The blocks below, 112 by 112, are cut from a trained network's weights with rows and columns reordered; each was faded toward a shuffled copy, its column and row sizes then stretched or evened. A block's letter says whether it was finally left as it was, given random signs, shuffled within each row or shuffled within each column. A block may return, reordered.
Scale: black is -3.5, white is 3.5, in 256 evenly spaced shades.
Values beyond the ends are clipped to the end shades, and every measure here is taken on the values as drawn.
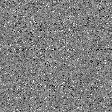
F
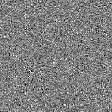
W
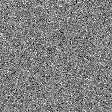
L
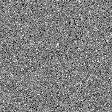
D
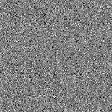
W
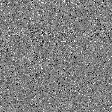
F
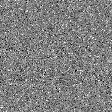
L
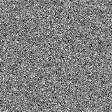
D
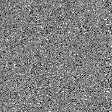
F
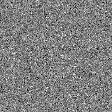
F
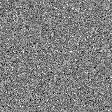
L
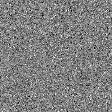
F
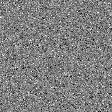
L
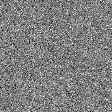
D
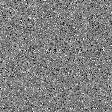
L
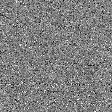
L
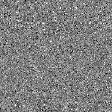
W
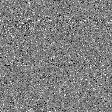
L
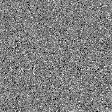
F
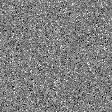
D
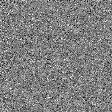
F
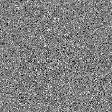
W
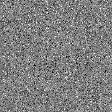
F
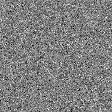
L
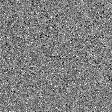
L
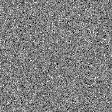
F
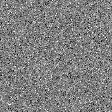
D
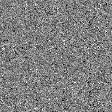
F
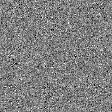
F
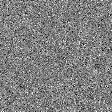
L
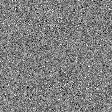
L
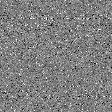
L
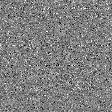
L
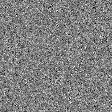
D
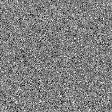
F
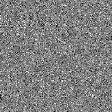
W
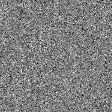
D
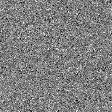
F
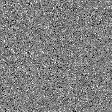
D
